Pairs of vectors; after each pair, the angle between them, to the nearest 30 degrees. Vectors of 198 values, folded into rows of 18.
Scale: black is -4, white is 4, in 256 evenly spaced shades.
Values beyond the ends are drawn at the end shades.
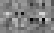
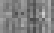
60 degrees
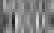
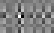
90 degrees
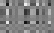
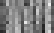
120 degrees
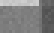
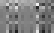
60 degrees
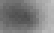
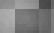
120 degrees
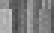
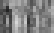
150 degrees
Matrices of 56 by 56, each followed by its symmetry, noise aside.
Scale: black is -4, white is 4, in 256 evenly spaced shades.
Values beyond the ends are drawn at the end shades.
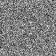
mirrored top to bottom.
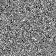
symmetric.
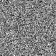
mirrored top to bottom.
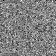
mirrored top to bottom.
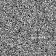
antisymmetric.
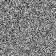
symmetric.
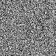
mirrored top to bottom.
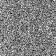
mirrored top to bottom.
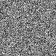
no symmetry.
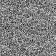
mirrored top to bottom.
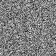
no symmetry.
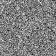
symmetric.
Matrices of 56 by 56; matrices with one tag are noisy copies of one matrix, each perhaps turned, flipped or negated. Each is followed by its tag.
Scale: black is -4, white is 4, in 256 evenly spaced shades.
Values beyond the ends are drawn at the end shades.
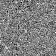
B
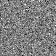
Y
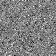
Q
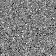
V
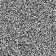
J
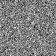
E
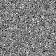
V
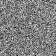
E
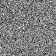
J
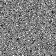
Q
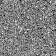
E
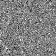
B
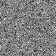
Q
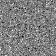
V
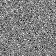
Q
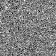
B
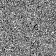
E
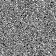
Q
